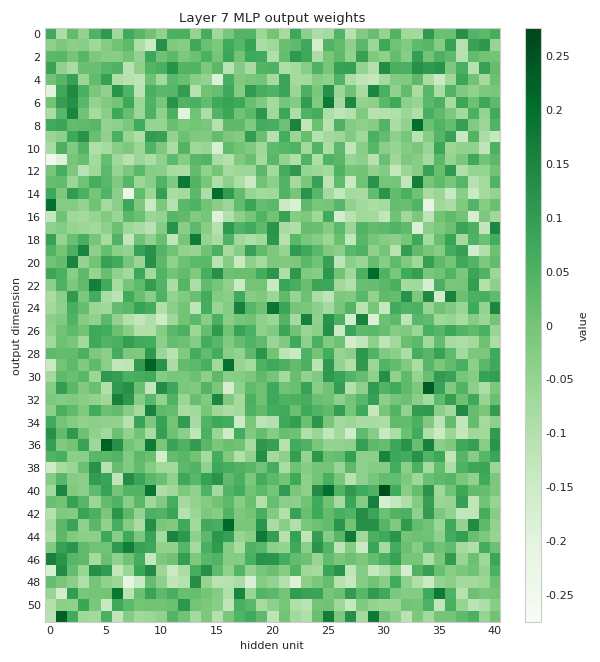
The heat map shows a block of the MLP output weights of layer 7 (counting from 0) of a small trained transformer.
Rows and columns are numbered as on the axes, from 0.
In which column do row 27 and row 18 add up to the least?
27
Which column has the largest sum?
2
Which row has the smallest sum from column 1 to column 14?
48
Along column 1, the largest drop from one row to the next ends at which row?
11
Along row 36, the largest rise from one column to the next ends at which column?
5
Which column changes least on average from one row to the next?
14
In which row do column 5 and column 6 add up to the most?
36
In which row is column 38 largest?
43
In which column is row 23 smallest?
35
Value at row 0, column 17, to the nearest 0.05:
0.05
